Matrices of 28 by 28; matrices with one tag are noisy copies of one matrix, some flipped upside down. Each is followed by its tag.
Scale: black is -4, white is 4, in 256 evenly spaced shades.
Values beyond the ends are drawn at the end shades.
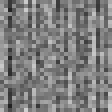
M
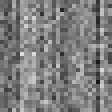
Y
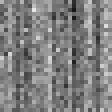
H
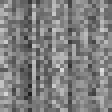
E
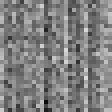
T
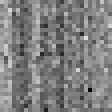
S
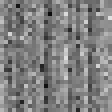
T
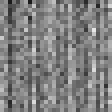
M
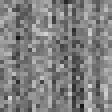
H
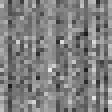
M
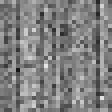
Y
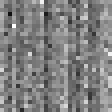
T
